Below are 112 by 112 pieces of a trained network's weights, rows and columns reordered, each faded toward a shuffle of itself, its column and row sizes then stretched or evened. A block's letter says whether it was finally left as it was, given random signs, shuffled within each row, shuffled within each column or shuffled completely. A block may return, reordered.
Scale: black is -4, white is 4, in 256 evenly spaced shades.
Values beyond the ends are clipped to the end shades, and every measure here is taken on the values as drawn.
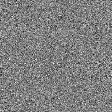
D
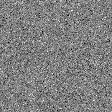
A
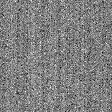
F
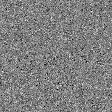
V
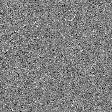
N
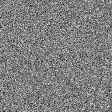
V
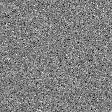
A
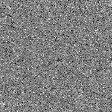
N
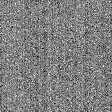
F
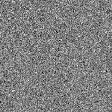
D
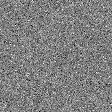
A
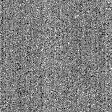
F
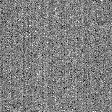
D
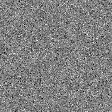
N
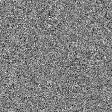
D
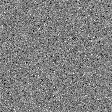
A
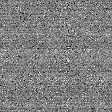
D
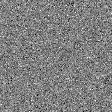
V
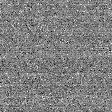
V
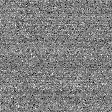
V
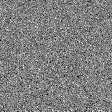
V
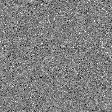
N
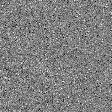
F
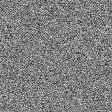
F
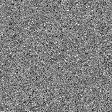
N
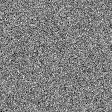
A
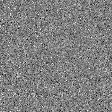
N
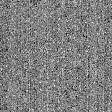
D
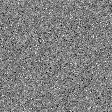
A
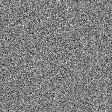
V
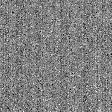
D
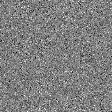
N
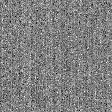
F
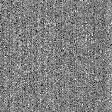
D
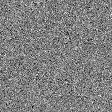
V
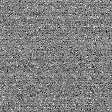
D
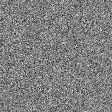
V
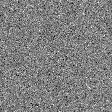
A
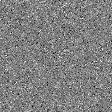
N
